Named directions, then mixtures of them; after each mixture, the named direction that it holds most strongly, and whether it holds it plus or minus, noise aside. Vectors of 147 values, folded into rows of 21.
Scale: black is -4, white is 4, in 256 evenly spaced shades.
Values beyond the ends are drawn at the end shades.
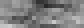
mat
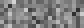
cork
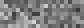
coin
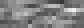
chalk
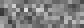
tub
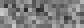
tub, minus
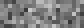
cork, minus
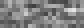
chalk, plus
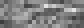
chalk, plus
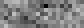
coin, minus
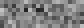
tub, minus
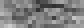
mat, plus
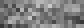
mat, minus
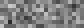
tub, plus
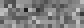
cork, minus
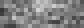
mat, minus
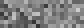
coin, minus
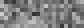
coin, plus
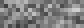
coin, minus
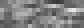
chalk, plus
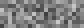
tub, minus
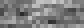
chalk, minus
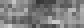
mat, plus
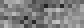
mat, plus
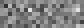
coin, minus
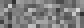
cork, minus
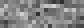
chalk, plus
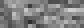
chalk, plus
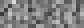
cork, plus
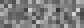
cork, minus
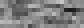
chalk, minus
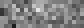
tub, plus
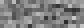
chalk, minus
